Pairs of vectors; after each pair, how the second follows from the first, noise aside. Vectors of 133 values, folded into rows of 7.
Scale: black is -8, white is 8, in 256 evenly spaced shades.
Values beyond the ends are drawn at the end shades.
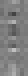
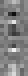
scaled up.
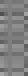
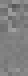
wrapped around, negated, partly zeroed.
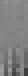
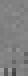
partly zeroed.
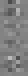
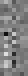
wrapped around, negated, scaled up.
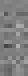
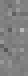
reversed, negated, partly zeroed.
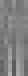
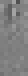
reversed, negated, partly zeroed.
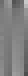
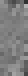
sign-scrambled.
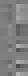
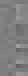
shrunk.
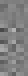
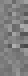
reversed.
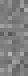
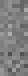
sign-scrambled.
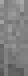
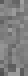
sign-scrambled.
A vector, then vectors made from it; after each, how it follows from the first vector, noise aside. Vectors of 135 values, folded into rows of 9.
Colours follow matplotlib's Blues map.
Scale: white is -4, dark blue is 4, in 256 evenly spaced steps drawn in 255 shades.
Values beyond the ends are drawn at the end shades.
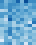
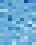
partly zeroed.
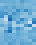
partly zeroed.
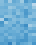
reversed, shrunk.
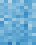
reversed, shrunk.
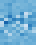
reversed, negated, partly zeroed.
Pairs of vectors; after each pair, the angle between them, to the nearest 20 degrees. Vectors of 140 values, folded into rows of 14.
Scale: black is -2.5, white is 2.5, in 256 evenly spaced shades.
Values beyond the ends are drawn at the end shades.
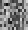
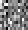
140 degrees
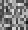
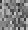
140 degrees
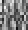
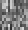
80 degrees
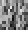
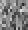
40 degrees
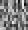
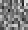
140 degrees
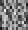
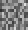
80 degrees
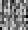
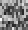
100 degrees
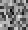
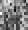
100 degrees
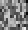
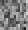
160 degrees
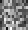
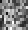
20 degrees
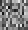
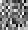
160 degrees
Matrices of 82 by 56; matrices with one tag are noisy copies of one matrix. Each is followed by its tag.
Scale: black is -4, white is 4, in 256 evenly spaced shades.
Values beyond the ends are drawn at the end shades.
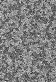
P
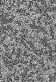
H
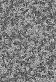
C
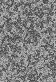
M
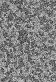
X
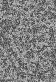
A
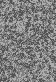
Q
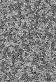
P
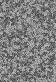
C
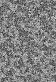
X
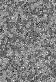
M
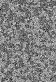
X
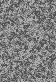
C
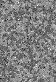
Q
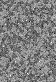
M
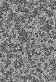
X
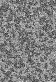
X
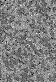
H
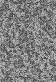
X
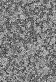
M
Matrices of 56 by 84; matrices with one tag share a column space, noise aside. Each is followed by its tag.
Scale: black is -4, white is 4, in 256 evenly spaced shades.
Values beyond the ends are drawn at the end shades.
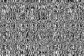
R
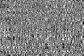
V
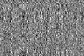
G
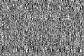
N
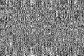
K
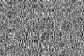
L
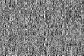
K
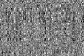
G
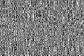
K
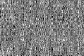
K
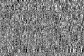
N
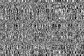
R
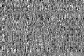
N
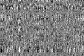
N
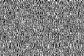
L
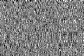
L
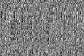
G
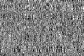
N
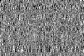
N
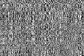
G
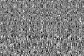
V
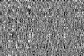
L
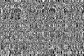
R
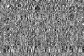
N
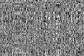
G
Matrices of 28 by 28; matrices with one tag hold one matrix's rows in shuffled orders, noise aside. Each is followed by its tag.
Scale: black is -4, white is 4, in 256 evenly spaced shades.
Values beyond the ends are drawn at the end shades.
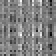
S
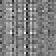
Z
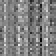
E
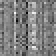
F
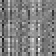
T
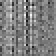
Z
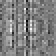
Z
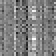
F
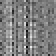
Z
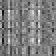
T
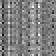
T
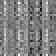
E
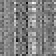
F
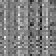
E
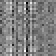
Z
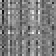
T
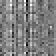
Z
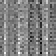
E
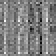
E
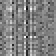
Z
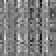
E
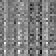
E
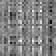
S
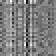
Z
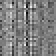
Z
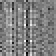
Z
